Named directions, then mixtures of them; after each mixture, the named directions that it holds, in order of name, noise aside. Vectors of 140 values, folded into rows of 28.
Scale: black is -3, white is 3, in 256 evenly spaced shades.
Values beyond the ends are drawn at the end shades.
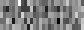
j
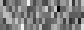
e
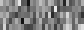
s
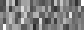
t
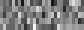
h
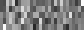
t.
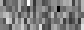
e, j.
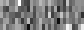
j, s.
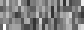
s, t.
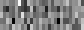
j.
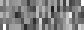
s, t.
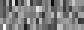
h, t.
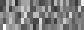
t.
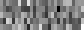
e, j.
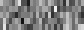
s.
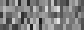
j, t.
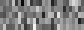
h.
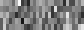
s.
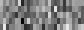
h, s.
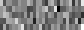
e, s.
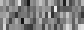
s.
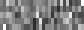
s, t.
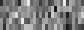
s.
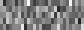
e, h.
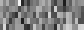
h, s.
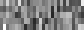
s, t.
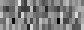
j.
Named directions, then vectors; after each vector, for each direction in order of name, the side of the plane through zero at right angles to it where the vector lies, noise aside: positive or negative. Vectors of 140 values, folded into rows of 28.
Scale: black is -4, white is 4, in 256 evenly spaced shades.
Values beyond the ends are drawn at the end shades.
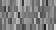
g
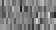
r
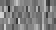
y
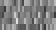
positive, positive, negative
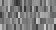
negative, positive, negative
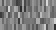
negative, positive, negative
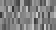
negative, negative, negative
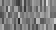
negative, positive, negative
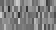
positive, positive, positive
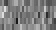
negative, negative, positive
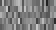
positive, negative, positive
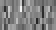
positive, negative, negative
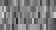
negative, negative, positive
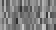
negative, positive, positive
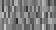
negative, positive, positive
